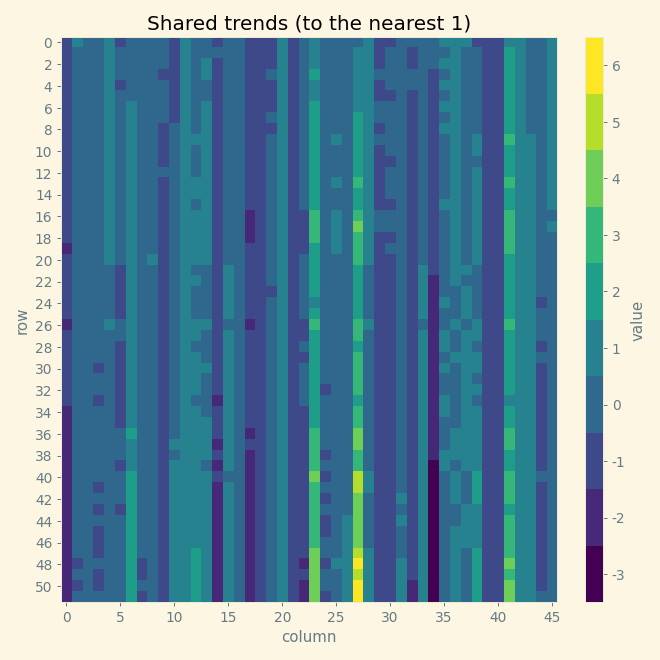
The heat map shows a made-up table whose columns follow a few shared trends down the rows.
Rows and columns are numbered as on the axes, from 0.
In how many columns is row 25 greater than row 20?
3
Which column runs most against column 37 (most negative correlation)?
28
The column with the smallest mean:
34
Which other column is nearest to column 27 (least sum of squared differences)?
23
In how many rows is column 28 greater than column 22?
42
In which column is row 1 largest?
41
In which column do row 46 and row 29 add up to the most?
27
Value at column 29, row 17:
0
